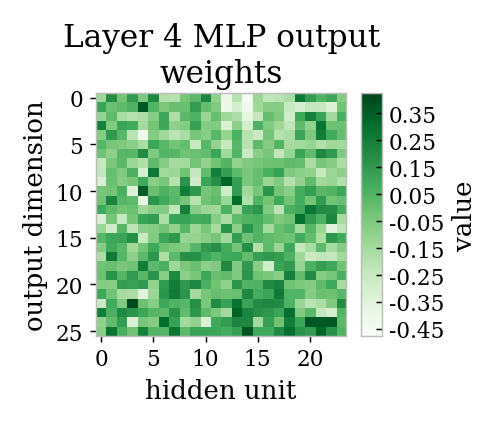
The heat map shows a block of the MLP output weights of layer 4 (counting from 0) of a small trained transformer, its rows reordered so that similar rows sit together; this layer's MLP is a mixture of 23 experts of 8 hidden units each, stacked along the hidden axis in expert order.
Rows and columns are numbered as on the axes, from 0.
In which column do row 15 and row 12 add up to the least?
4
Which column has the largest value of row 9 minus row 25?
12
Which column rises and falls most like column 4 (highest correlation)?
9
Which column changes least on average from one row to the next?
18
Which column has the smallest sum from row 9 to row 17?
0
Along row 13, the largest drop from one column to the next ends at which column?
23
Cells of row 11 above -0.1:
20
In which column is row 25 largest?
14
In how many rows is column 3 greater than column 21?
11
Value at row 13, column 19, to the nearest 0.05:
0.3
